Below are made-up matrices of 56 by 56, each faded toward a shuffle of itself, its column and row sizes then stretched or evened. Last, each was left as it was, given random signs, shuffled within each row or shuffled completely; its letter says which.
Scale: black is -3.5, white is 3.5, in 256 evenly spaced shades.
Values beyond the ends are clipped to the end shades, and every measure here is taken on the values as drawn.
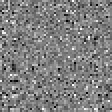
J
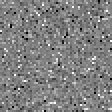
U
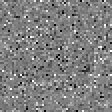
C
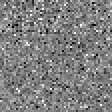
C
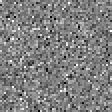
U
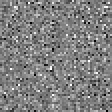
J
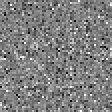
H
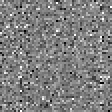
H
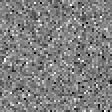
U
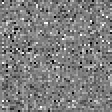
H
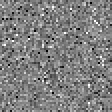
U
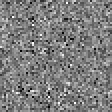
H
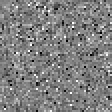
C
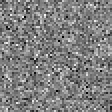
U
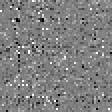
H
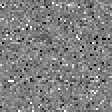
C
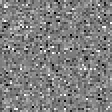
J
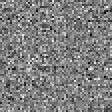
J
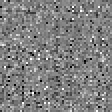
J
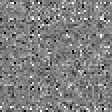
J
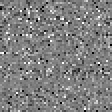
C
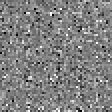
H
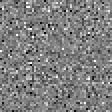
J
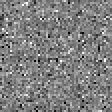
H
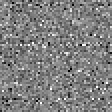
C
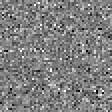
C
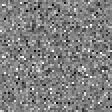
C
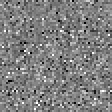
C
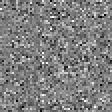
H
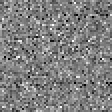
C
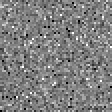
U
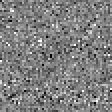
C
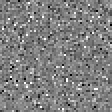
U
